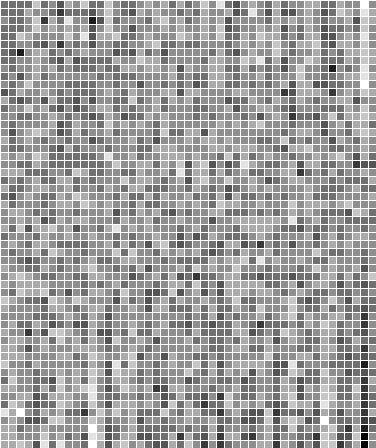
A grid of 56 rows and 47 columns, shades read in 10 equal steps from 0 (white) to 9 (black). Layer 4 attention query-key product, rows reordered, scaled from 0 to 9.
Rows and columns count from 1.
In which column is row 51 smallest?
41
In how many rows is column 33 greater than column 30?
17
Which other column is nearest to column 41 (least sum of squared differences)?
2
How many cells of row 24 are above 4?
17
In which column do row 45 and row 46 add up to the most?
46
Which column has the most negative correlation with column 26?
12
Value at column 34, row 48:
4
